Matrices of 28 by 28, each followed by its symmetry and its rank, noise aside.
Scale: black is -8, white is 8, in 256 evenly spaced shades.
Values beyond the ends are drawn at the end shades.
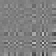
symmetric, rank one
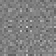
symmetric, rank three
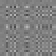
symmetric, rank one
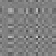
symmetric, rank one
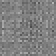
no symmetry, rank three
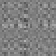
antisymmetric, rank two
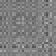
symmetric, rank two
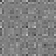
symmetric, rank two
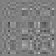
antisymmetric, rank two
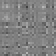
no symmetry, rank two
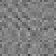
symmetric, rank three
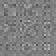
symmetric, rank three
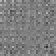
symmetric, rank three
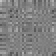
symmetric, rank two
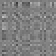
antisymmetric, rank two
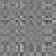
antisymmetric, rank two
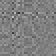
no symmetry, rank three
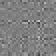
no symmetry, rank three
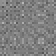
symmetric, rank three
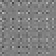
antisymmetric, rank two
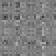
no symmetry, rank three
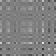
symmetric, rank one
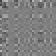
no symmetry, rank two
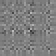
symmetric, rank two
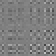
symmetric, rank one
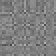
no symmetry, rank two
